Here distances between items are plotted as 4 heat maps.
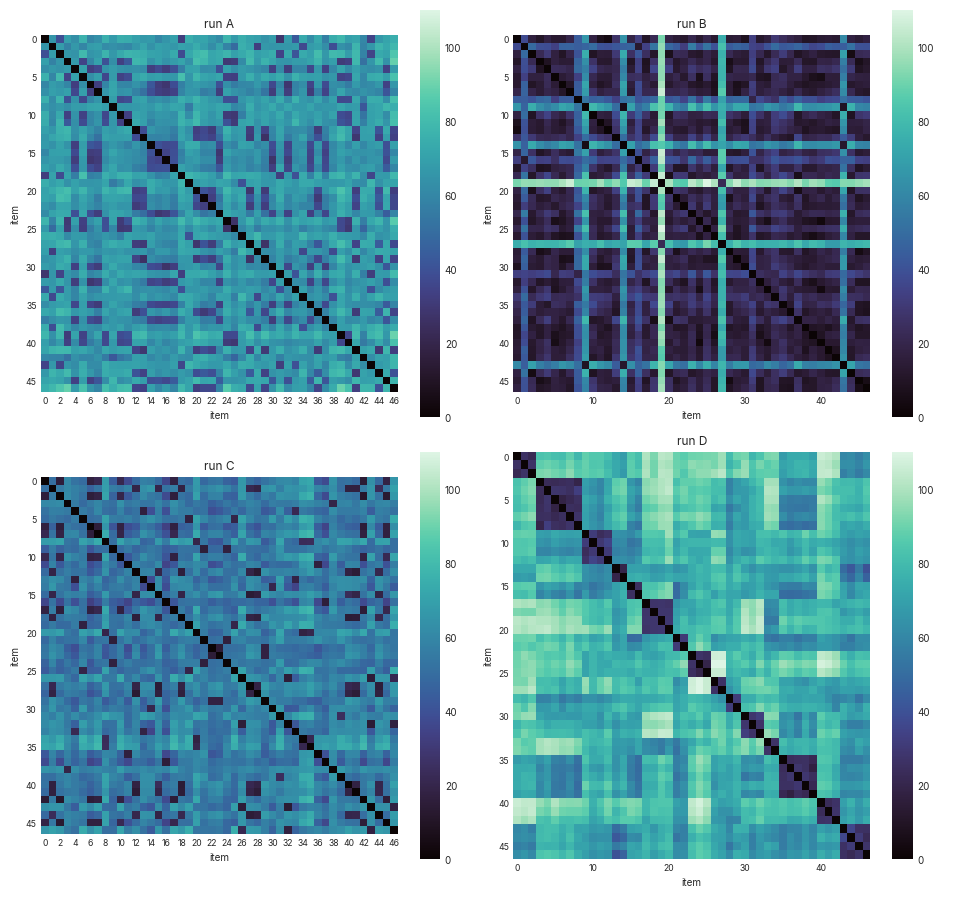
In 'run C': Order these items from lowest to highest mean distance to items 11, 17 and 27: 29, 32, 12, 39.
12, 39, 29, 32
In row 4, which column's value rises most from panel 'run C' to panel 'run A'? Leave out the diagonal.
13
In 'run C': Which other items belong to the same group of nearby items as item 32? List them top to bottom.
26, 43, 46
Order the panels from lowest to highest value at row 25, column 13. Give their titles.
run B, run C, run A, run D
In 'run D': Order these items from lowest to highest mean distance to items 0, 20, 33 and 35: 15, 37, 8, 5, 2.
37, 2, 15, 8, 5
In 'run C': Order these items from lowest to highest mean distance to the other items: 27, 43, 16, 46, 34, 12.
16, 12, 27, 43, 46, 34
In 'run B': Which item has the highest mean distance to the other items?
19
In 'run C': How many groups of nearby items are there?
13
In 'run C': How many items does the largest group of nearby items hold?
9
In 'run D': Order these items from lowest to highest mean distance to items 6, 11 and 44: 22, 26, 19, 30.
30, 22, 26, 19
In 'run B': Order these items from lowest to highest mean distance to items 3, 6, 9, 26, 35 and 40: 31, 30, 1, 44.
30, 44, 31, 1
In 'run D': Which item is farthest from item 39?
24
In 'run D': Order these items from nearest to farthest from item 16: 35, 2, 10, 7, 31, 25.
35, 10, 7, 31, 25, 2
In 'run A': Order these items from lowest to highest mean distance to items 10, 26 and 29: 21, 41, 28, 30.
41, 21, 30, 28
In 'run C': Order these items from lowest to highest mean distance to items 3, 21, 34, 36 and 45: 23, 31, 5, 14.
23, 14, 5, 31
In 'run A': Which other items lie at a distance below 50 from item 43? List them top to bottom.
0, 2, 18, 31, 33
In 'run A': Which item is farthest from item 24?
46
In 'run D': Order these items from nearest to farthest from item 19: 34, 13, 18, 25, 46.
18, 34, 13, 46, 25
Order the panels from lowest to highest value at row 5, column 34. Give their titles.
run B, run A, run C, run D
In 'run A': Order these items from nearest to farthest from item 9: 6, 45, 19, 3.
19, 3, 6, 45
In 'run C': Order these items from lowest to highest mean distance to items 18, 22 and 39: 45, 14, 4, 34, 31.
31, 4, 45, 14, 34
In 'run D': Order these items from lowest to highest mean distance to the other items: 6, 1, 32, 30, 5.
6, 5, 30, 32, 1
